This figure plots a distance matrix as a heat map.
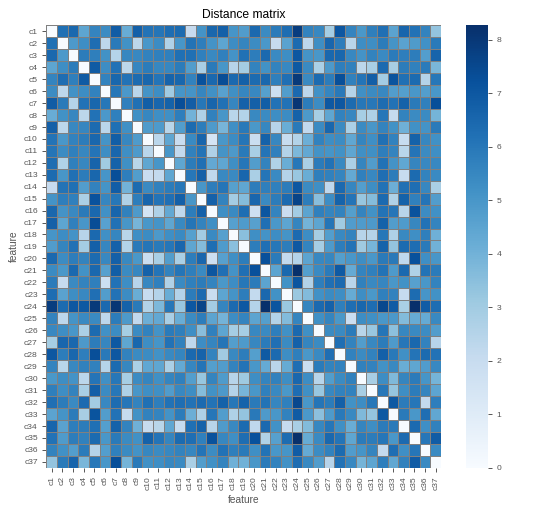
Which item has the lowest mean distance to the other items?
c25
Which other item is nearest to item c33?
c8
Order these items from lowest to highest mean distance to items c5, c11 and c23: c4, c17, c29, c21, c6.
c29, c6, c17, c4, c21
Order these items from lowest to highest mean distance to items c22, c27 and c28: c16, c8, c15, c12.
c12, c8, c16, c15
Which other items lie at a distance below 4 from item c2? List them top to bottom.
c6, c9, c12, c22, c25, c29
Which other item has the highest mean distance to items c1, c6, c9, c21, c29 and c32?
c24
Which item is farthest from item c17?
c5
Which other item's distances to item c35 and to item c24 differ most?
c21
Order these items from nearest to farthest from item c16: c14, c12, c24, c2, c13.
c13, c24, c12, c2, c14
